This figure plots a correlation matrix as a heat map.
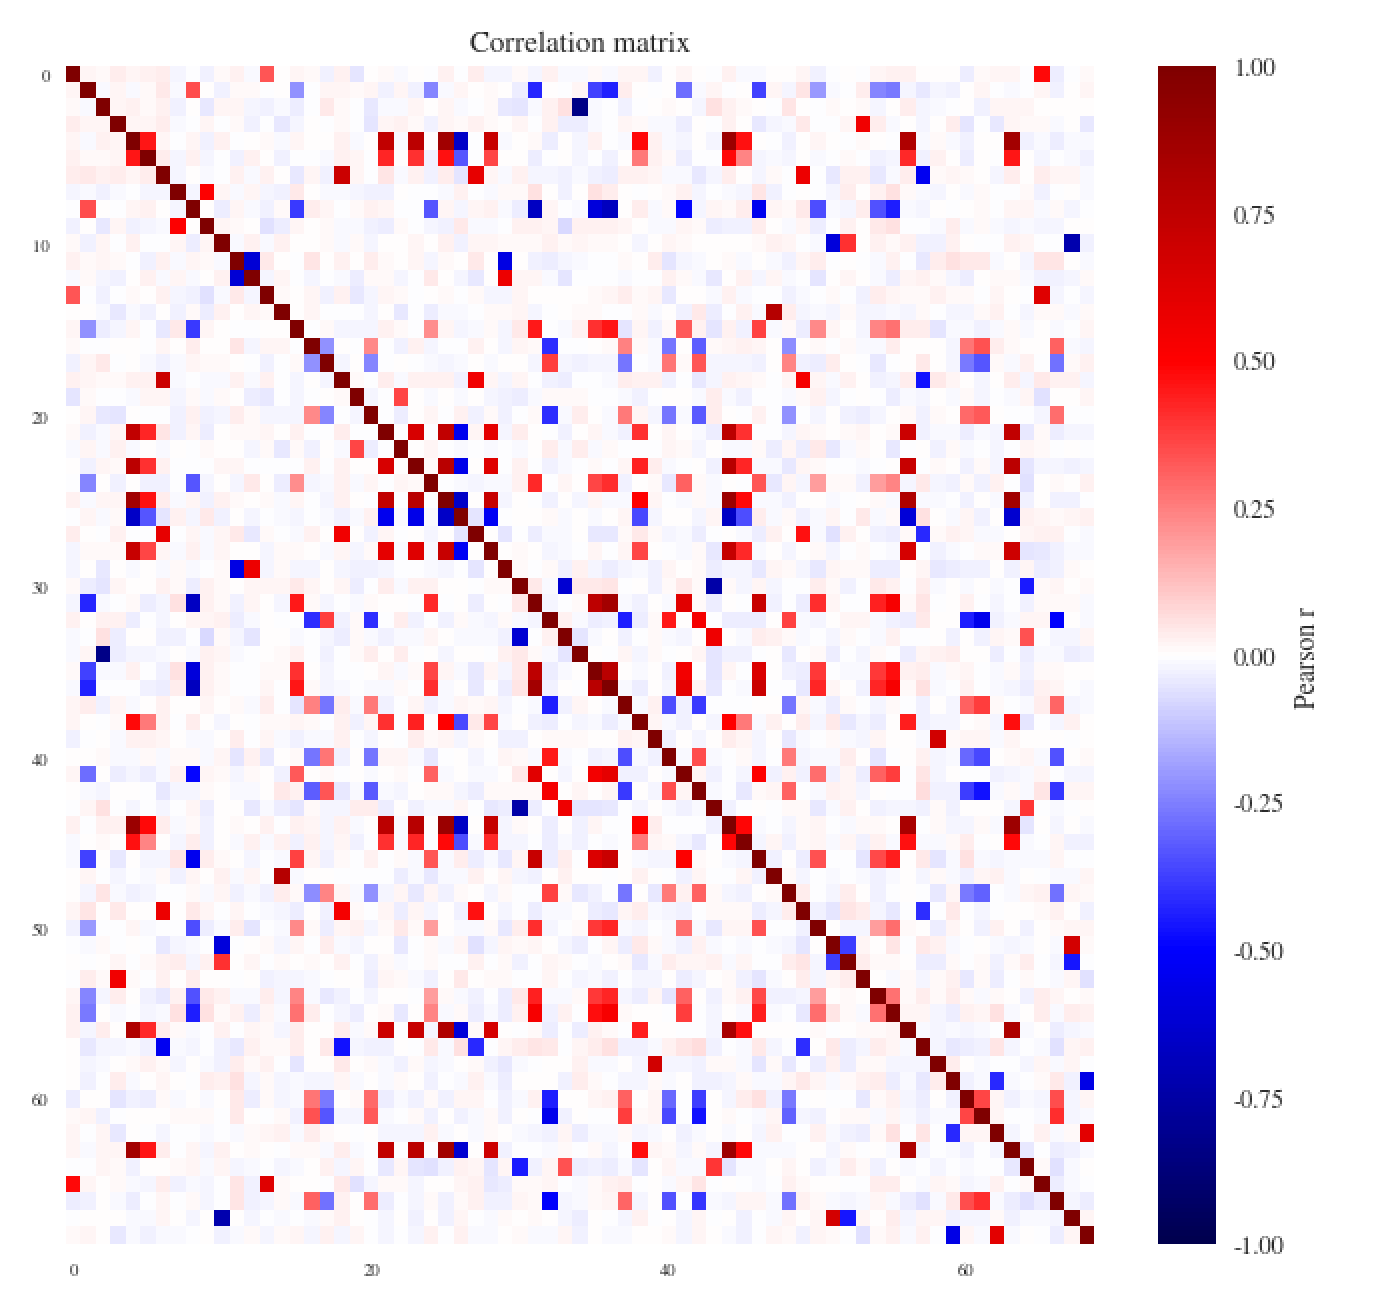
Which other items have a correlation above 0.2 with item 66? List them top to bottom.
16, 20, 37, 60, 61
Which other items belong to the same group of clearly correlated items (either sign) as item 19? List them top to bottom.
22
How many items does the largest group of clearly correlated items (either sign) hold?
12
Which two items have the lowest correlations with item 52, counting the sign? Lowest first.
67, 51
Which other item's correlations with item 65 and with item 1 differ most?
13
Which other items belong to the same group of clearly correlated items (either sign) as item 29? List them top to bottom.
11, 12
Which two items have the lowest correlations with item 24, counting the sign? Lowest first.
8, 1
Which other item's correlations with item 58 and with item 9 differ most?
39
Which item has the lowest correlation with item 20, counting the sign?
32
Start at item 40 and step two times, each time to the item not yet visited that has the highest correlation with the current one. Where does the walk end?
42
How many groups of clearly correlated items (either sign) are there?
15
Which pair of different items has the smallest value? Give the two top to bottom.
2, 34
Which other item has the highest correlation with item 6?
18
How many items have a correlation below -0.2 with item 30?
3
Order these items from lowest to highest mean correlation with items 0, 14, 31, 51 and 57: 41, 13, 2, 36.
2, 13, 41, 36
